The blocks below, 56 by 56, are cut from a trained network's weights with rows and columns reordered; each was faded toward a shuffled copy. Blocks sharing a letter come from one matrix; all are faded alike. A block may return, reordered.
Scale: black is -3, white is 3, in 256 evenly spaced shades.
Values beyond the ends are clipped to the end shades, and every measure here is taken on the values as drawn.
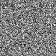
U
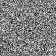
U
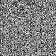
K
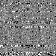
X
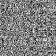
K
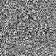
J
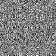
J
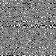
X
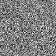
J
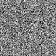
K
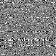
X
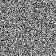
U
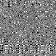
X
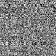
J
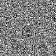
J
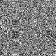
J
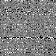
X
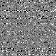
X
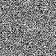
U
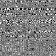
X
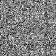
K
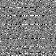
X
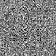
J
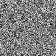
U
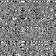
X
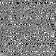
X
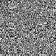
J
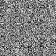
K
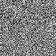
J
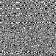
X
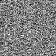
U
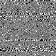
X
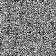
K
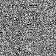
K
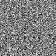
U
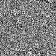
J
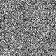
U
